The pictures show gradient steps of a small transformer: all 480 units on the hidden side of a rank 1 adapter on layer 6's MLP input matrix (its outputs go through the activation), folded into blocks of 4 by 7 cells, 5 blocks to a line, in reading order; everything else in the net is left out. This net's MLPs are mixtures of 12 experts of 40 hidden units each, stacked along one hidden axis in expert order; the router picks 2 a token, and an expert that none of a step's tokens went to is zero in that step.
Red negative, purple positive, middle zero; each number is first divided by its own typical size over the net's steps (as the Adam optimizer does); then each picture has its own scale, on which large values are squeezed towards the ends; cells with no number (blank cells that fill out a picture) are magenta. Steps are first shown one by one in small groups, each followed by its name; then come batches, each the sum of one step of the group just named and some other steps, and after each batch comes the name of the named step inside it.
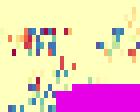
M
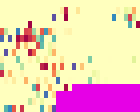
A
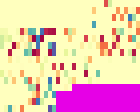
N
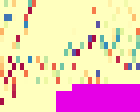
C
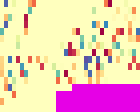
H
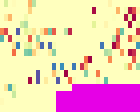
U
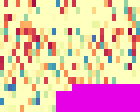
H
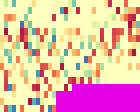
H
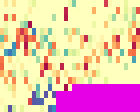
A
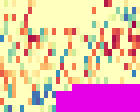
H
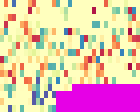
U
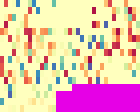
U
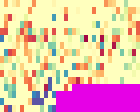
A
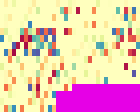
M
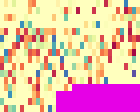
N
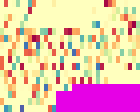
C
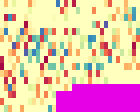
H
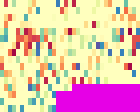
M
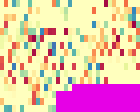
N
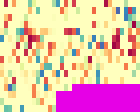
U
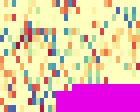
H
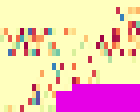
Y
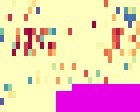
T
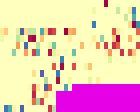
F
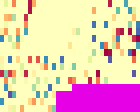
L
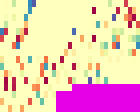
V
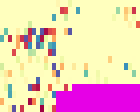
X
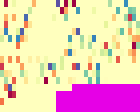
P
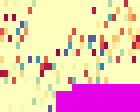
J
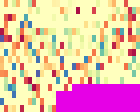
J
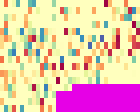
F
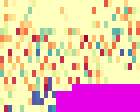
V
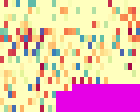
X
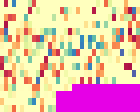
J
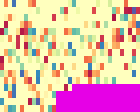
Y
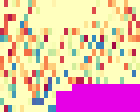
J
